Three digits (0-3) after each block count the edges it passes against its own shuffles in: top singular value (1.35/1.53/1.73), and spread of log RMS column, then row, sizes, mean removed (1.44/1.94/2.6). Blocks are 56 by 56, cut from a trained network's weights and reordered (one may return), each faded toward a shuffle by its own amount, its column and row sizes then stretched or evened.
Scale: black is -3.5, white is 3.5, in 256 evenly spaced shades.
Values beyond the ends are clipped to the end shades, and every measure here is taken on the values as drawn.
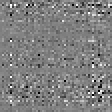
2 2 3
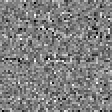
0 1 2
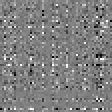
0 3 3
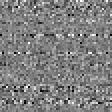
3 0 3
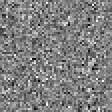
1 2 0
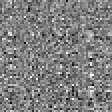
3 2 1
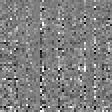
1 3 2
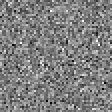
2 0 0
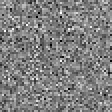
0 1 0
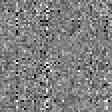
3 2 1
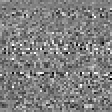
2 0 3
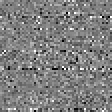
1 1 3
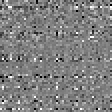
3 2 3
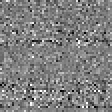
1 1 3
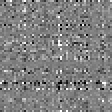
3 2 3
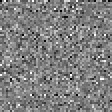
0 1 2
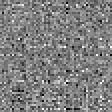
3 1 2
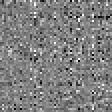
1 3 2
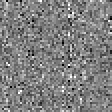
1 2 0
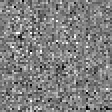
0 2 1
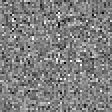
0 1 1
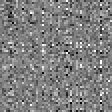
3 3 1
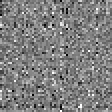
3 2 1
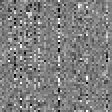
2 3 0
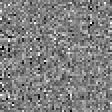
2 2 0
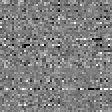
2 1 3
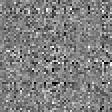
2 2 2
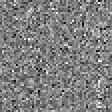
1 1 0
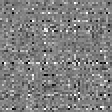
2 2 3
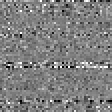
3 0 3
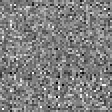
2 1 1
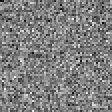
1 0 0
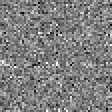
0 1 1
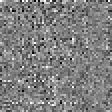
1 2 2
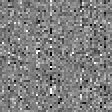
1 3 1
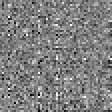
1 2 1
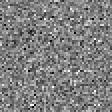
1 0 1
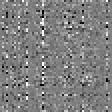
2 3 2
